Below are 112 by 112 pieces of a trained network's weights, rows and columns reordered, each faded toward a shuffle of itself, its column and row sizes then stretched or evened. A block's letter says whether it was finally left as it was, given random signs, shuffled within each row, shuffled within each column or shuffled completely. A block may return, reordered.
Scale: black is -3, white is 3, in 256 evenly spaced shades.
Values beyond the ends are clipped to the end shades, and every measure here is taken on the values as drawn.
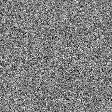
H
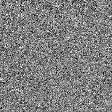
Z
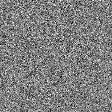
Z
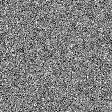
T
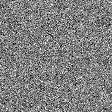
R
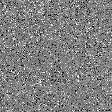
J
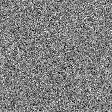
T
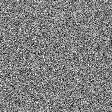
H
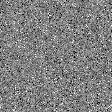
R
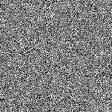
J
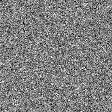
H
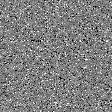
H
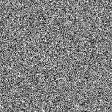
J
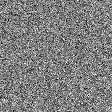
T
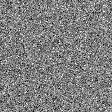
R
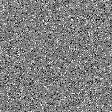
J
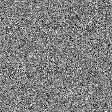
Z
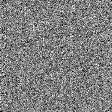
R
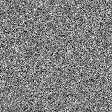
H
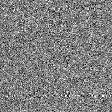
J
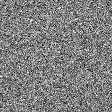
T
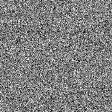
Z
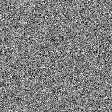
H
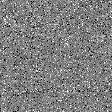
Z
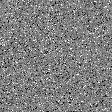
T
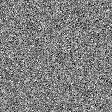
T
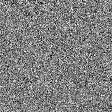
H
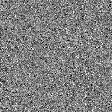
J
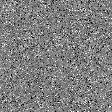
Z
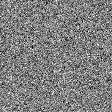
H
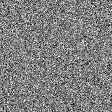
T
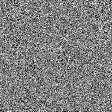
Z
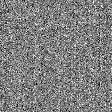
R
